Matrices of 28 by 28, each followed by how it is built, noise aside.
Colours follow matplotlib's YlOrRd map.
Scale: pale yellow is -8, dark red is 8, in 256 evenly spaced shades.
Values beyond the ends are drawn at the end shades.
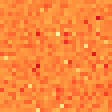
sparse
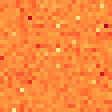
sparse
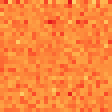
uneven rows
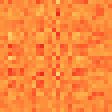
low rank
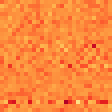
uneven rows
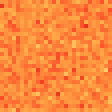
noise
